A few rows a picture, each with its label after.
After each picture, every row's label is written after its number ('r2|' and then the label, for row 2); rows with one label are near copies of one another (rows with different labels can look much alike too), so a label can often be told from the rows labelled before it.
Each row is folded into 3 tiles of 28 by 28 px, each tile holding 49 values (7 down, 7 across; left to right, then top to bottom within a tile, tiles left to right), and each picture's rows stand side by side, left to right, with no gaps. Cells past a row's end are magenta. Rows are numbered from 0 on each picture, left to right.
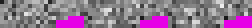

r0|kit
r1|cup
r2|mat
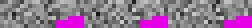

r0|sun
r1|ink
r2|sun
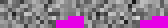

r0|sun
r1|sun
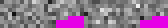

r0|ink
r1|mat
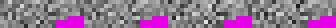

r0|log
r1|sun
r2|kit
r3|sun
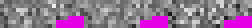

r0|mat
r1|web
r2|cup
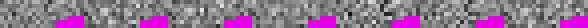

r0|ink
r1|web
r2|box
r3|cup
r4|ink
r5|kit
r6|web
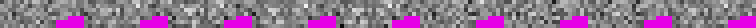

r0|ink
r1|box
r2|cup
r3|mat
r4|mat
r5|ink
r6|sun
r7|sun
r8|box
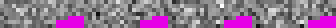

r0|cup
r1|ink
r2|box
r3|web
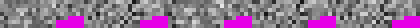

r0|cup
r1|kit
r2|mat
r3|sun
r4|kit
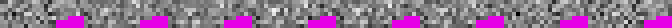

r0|sun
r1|web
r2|mat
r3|cup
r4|cup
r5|cup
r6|ink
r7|kit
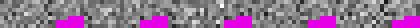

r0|kit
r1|cup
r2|box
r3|sun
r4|kit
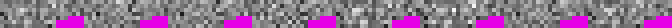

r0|web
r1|ink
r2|ink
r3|log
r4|web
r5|box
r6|ink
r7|cup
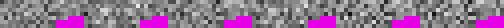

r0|kit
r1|mat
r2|sun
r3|box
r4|kit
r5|sun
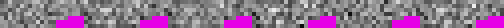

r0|log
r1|cup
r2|mat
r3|web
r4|ink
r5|web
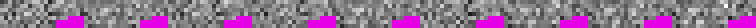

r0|kit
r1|web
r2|sun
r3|ink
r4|cup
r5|log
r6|box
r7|web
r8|mat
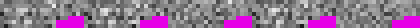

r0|mat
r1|web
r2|log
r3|web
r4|log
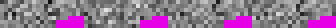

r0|sun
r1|web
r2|ink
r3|kit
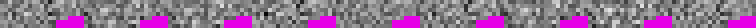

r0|sun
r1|web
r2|web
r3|sun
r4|log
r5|ink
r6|box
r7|web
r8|kit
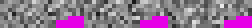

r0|ink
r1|sun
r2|web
